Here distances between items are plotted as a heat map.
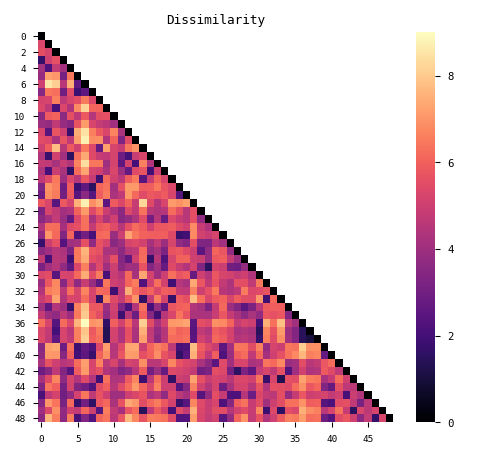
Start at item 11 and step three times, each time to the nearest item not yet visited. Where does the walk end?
13
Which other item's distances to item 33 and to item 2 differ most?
14
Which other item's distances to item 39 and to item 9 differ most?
36
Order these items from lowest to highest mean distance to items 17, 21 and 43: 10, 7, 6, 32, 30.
30, 10, 7, 32, 6
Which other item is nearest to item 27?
42
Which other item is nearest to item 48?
46
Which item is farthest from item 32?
12
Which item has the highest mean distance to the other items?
6
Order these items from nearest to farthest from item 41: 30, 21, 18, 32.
30, 21, 32, 18
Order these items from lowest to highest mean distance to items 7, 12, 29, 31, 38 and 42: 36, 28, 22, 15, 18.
15, 28, 22, 18, 36
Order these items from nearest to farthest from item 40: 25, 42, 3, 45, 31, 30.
25, 3, 31, 45, 42, 30
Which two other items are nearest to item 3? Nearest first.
0, 26
